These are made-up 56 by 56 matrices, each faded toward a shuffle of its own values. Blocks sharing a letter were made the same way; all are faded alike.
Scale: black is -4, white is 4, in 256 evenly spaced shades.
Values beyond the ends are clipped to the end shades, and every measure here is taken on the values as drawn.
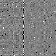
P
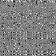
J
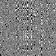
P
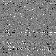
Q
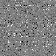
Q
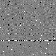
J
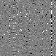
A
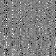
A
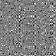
A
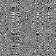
A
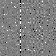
A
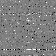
Q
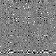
J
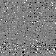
Q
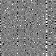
A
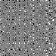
A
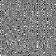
P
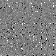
Q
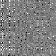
A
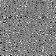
Q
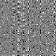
A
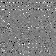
Q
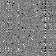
A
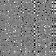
A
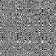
P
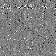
Q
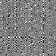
A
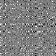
J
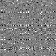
J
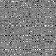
J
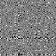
J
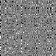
P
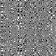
A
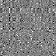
P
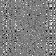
A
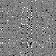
A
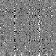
P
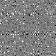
Q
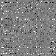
Q
